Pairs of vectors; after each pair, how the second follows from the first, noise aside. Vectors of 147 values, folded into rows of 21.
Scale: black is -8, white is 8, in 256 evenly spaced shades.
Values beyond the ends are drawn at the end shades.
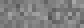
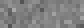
wrapped around, partly zeroed.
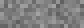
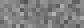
shuffled.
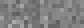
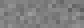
wrapped around, negated, shrunk.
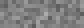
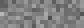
copied.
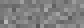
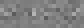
wrapped around, partly zeroed.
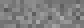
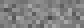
copied.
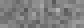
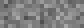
reversed, negated.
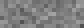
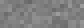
wrapped around, negated, shrunk.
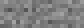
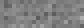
wrapped around, partly zeroed.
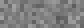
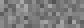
reversed, negated.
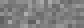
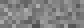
shuffled.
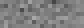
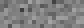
copied.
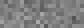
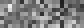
reversed, negated, scaled up.
